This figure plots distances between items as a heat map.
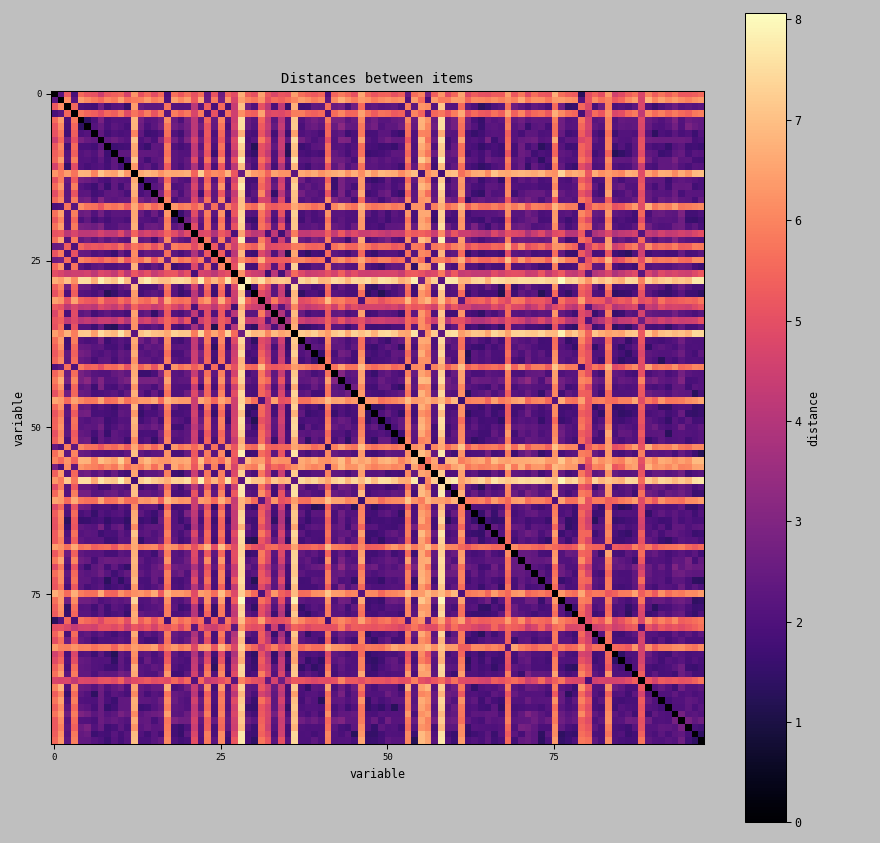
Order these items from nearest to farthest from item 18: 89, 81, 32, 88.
89, 81, 32, 88
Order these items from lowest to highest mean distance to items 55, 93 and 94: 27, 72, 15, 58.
15, 72, 27, 58
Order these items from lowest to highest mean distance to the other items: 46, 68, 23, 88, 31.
88, 23, 31, 68, 46
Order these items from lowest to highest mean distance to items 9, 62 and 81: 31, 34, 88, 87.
87, 34, 88, 31
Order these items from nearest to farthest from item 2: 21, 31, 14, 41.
14, 21, 31, 41
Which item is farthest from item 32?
28
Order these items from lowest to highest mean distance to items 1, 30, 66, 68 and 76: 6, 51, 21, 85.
85, 6, 51, 21
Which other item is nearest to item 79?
0
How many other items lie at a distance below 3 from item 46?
3
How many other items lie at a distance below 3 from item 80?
5
